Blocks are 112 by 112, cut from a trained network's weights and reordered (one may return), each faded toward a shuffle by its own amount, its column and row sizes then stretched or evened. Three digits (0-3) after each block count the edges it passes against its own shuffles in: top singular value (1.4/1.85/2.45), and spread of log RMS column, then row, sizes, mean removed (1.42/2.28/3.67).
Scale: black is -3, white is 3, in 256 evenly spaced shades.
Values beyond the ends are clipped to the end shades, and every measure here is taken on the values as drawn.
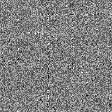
0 2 1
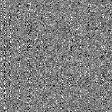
2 2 1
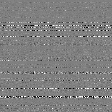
2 0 3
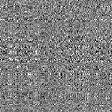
2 1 2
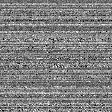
3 0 2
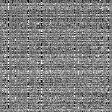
3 3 0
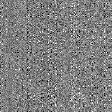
1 2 1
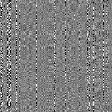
3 3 0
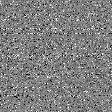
1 0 2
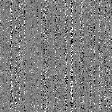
0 3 0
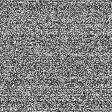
1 1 1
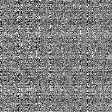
2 3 0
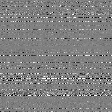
2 0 3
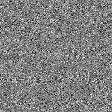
1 0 1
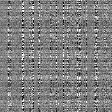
3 3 0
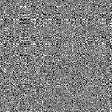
3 2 2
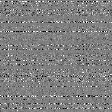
1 1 3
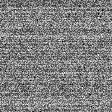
2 1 0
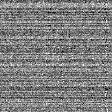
3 2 1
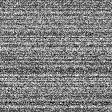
3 0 1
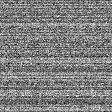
3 0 1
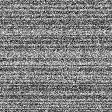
3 0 0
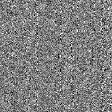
1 2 0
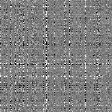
2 3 2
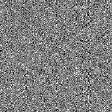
2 2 0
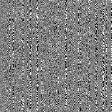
2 3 0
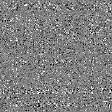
0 1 2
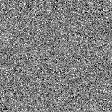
1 0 1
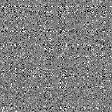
2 2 2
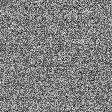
0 0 0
